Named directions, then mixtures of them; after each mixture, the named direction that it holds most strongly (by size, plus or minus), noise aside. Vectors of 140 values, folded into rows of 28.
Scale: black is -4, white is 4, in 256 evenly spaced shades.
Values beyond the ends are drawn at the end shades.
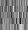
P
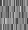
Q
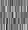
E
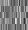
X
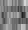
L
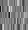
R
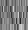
P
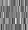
X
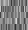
X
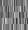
Q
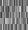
Q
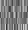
E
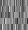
Q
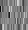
R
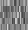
X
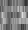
L
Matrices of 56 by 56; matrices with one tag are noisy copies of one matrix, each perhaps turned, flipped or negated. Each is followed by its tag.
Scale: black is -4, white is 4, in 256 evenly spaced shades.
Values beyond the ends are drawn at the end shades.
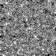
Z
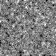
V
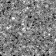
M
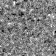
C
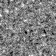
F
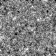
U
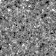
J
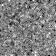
V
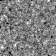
J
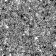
U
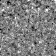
J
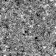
U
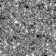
U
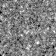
M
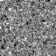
J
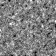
V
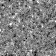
V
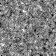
F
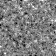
V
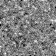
V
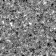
F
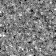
V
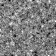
V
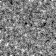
F
